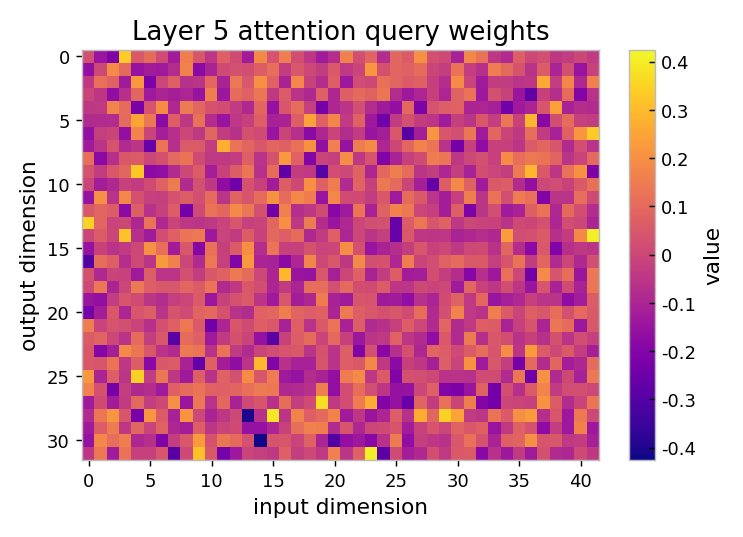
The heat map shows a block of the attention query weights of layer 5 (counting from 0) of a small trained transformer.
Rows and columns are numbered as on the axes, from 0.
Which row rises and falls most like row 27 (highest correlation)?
19
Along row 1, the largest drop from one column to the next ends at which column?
9
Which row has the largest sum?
28
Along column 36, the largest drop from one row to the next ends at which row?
10
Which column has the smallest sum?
24
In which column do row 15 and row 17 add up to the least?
36
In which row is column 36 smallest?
3
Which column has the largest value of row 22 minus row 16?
0
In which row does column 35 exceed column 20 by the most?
30
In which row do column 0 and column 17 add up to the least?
16
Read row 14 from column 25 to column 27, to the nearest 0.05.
-0.25 0.05 -0.05
